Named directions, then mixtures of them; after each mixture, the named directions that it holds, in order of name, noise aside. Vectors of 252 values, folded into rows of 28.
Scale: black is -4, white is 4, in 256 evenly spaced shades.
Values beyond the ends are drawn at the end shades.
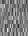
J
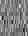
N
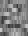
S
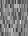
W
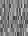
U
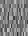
J, U.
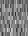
J, W.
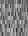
J, W.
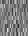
J.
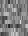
S, W.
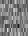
J, S.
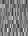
J.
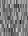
W.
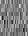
N.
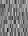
J.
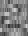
S.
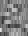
S.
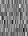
N.
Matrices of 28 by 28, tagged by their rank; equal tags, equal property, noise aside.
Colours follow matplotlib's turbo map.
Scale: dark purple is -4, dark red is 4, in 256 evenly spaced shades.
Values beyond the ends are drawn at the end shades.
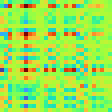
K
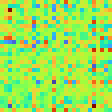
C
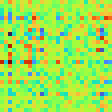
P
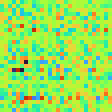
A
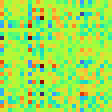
P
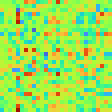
C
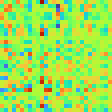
C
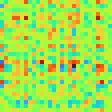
K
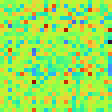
A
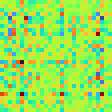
P
